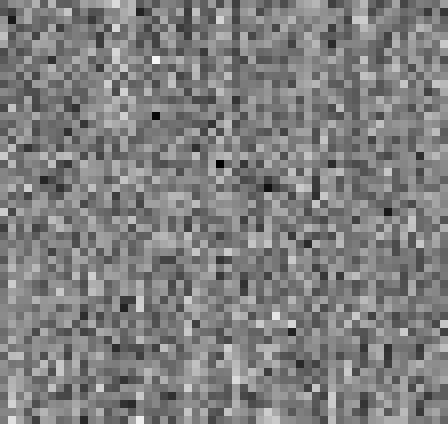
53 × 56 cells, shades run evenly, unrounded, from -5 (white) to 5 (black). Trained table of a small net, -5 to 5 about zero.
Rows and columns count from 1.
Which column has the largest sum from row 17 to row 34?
40
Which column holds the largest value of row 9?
13
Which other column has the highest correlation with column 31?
6
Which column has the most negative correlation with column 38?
8
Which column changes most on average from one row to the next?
28
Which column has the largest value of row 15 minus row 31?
20
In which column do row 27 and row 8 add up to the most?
49
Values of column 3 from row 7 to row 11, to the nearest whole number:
2 1 -1 2 0
